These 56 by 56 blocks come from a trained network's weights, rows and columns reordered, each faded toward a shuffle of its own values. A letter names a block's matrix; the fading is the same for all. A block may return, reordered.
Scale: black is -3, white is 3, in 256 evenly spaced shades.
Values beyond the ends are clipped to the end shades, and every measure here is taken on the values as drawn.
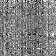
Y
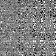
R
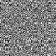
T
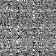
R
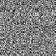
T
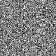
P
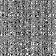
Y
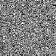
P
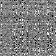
R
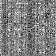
Y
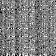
Y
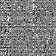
R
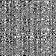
Y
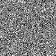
P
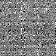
R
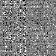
R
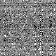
R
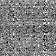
R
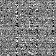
R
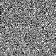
P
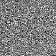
P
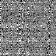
R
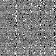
R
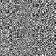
T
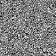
P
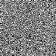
P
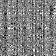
Y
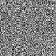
T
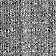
Y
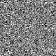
P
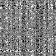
Y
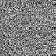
T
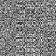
T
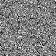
P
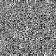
P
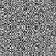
T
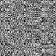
T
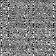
R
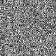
P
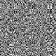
T
